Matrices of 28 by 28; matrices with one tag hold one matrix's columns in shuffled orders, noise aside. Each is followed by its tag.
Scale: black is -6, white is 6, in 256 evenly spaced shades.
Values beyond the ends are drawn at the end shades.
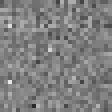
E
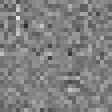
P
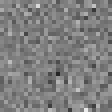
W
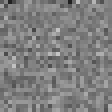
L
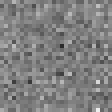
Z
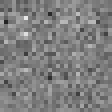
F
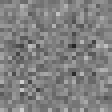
Z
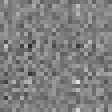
Z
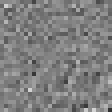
W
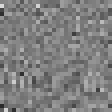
W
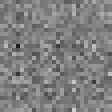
Z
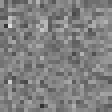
E
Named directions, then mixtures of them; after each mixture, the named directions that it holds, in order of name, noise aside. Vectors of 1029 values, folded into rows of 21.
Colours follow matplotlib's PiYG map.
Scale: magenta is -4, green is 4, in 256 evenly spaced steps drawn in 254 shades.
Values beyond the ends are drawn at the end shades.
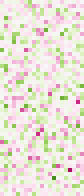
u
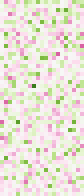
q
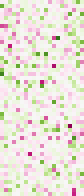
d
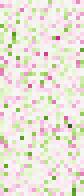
d, u.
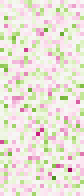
u.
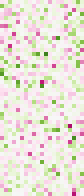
d.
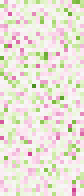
d, q.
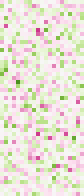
d, u.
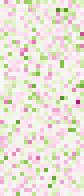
q, u.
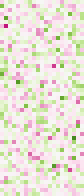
d, u.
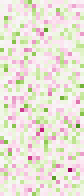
u.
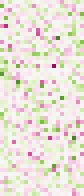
d, u.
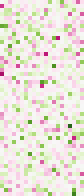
d.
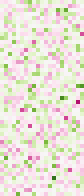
q, u.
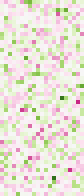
q, u.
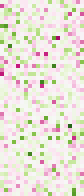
d.
